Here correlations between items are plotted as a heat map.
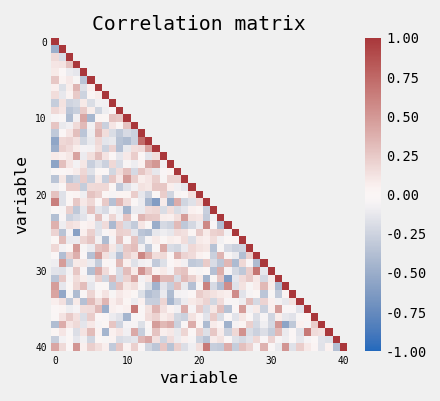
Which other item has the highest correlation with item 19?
37
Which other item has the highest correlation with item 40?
21
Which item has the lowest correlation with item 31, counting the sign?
24
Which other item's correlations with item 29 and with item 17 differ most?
28
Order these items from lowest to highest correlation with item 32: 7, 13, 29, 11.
13, 7, 11, 29
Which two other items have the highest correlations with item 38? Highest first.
35, 26
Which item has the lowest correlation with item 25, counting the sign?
3
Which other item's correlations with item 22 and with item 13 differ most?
12
